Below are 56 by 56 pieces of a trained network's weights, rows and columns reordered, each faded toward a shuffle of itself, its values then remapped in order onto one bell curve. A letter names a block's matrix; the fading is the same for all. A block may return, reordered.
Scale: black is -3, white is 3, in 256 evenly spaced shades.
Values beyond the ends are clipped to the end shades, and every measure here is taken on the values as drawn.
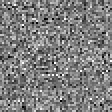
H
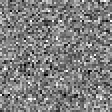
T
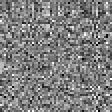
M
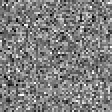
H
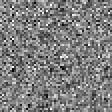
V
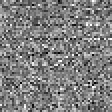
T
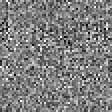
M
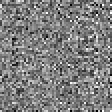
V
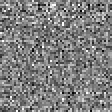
T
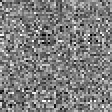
M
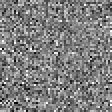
H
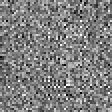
V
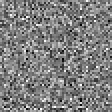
V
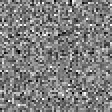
M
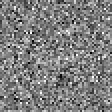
H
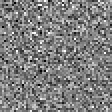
H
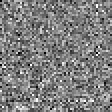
T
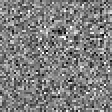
H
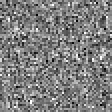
H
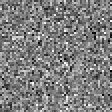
H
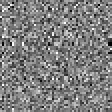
V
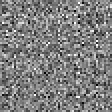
V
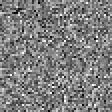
H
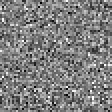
H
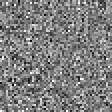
H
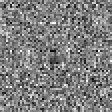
M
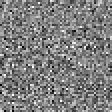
T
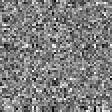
V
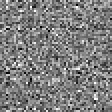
V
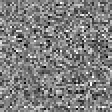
M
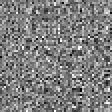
M
